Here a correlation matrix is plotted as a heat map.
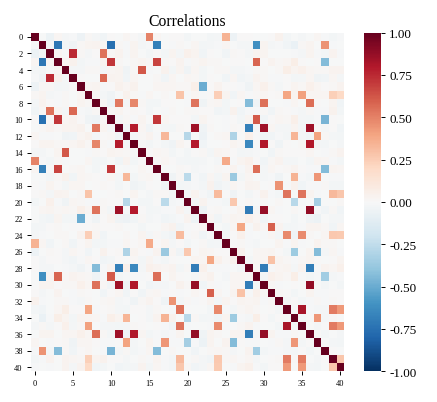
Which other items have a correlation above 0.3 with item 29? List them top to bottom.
3, 10, 16
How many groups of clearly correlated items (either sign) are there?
10
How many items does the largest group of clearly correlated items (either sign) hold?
7
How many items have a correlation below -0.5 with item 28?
5
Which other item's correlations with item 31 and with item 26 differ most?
23
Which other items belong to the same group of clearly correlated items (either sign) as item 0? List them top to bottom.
15, 25
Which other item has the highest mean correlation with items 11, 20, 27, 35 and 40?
33
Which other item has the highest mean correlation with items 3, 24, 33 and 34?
35
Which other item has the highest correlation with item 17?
37
